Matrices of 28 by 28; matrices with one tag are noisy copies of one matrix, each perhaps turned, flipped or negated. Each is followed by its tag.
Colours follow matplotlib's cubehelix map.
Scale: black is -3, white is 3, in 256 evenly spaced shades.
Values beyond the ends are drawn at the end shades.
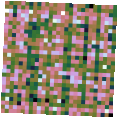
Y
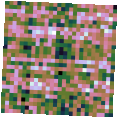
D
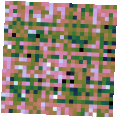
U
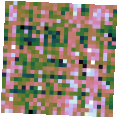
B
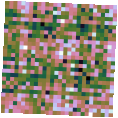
U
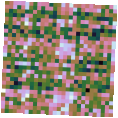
D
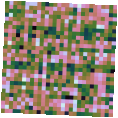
Y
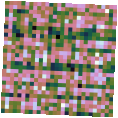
Y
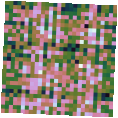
U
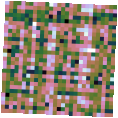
Y
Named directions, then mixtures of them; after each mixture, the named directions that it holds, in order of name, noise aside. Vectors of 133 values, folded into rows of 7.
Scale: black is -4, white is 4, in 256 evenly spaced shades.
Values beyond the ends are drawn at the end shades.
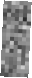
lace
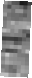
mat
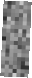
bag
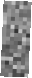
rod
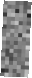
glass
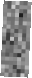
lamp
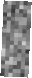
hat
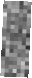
bag, glass, hat.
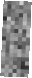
bag.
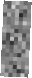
lamp.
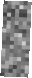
hat, lace, lamp.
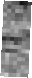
mat.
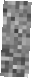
glass, rod.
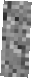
bag, lace.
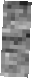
mat.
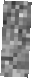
lamp, rod.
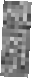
lace, mat.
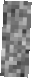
bag, hat.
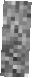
glass, rod.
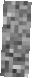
glass, rod.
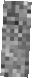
glass, lamp, rod.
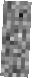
bag, lamp.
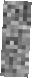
glass, lace, mat.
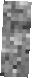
hat, mat, rod.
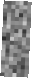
bag, hat, lamp.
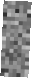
glass.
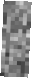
bag, hat, mat.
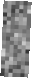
hat.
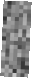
bag.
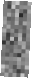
lamp.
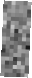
hat, rod.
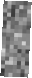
hat.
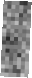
glass, lamp, mat.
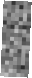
lace, rod.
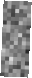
glass, hat.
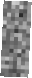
lace, lamp, rod.
